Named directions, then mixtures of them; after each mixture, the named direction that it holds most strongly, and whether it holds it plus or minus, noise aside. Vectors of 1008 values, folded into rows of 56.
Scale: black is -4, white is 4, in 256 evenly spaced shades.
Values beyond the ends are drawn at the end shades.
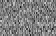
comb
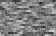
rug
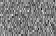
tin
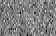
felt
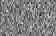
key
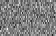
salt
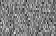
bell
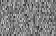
bell, plus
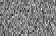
tin, minus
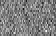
bell, plus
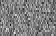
bell, plus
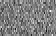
felt, plus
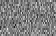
salt, plus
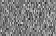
key, plus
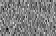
salt, minus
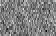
bell, minus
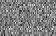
comb, minus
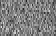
bell, plus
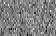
felt, plus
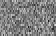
tin, plus
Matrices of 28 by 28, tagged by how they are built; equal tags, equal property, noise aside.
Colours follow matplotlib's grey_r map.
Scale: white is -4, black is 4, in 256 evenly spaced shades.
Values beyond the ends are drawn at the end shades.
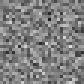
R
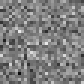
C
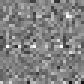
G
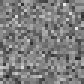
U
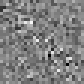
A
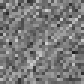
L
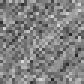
L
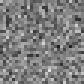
U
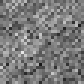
L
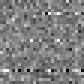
G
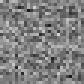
R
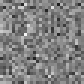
C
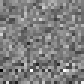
G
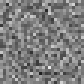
U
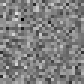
U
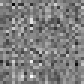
C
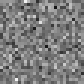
U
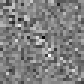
A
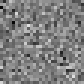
A
